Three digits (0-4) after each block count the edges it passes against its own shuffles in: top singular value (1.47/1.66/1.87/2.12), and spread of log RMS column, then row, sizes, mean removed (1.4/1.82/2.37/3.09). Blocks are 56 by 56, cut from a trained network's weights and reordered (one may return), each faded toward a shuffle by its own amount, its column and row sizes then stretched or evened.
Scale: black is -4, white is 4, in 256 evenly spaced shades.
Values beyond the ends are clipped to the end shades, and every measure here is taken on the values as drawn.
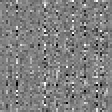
3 4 1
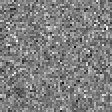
0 0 0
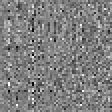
4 3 1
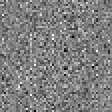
2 3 0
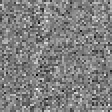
2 1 0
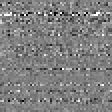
1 0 4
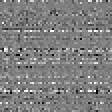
3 2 4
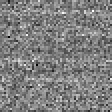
0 0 1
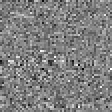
2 0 2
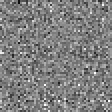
0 2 1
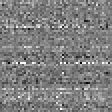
2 1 3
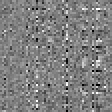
4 4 1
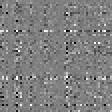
3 3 3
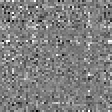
1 2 3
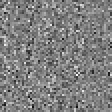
0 3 0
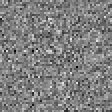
2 1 1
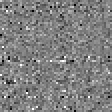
1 1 2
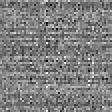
3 2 0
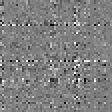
3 3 3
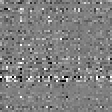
2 2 4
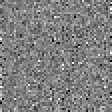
1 2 0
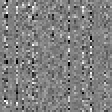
3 4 0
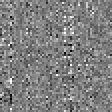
1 3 0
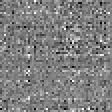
0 3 3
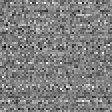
0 0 3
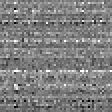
4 2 3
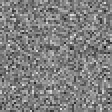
2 1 0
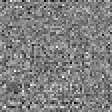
3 1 2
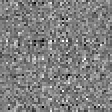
3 2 2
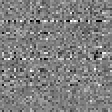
4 1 3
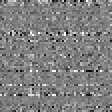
2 1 4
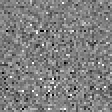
0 0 2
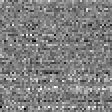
1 0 3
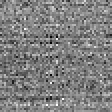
2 2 1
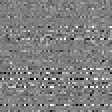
2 0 4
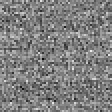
0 1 0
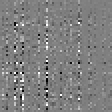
2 4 2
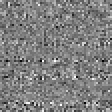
0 0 3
